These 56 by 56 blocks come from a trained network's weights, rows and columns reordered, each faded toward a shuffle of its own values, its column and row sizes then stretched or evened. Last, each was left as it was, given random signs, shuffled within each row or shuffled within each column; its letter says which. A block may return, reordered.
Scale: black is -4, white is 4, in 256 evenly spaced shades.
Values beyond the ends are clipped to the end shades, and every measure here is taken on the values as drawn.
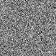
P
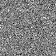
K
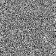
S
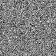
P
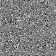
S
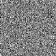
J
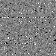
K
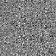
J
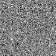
S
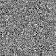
J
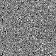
P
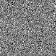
S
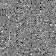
P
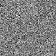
J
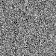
P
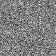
S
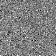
K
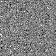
P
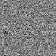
J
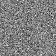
P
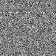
K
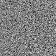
P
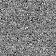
K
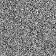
S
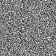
P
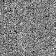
P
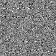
K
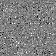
K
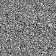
S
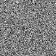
S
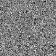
S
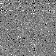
S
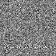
S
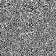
S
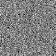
J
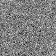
K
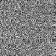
J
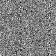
P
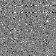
J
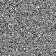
P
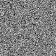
P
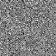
J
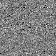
K
